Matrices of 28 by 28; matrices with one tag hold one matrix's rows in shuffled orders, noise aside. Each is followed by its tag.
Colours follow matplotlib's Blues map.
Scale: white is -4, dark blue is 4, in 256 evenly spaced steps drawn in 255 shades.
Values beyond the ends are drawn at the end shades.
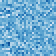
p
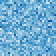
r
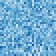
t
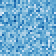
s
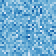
t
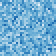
r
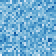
r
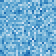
t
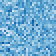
p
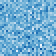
t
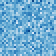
t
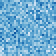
s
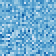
p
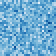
r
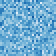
t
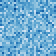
s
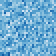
p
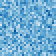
r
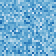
t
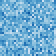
t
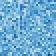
r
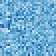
p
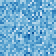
t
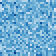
s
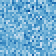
t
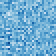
p
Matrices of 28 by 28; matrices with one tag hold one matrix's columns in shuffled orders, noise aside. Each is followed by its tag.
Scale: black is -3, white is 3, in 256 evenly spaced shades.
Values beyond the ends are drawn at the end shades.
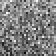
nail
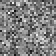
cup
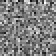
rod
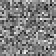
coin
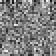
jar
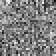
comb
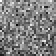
nail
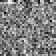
rod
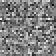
coin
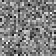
cup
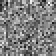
comb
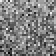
nail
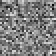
coin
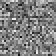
coin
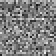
coin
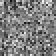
comb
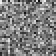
rod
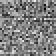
coin
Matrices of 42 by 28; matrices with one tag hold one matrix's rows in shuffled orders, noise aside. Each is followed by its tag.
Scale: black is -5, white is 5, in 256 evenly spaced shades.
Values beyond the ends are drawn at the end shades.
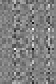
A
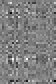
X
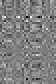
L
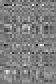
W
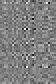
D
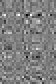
L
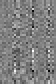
A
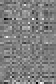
W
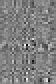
D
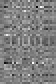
W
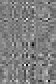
D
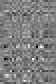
W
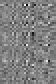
D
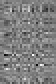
W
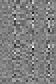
A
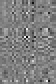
D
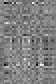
W
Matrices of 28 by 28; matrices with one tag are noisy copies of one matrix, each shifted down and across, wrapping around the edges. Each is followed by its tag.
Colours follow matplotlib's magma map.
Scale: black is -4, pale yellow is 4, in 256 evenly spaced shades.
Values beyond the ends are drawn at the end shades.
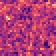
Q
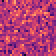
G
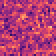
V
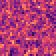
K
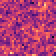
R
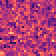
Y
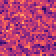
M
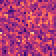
G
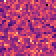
M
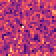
Q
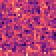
Q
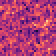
R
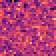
M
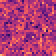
Q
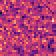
Y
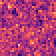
Q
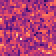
R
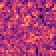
V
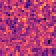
K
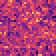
V
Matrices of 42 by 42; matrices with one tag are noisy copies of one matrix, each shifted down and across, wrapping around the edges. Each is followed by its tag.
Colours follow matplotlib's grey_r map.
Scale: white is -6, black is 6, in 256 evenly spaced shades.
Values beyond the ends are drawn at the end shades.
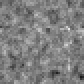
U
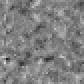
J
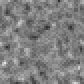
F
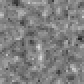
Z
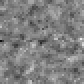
J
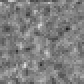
F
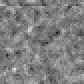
F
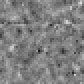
F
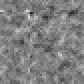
J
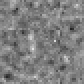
Z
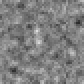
Z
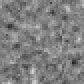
Z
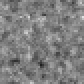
U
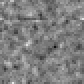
F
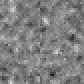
Z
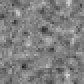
Z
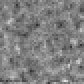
F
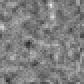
Z
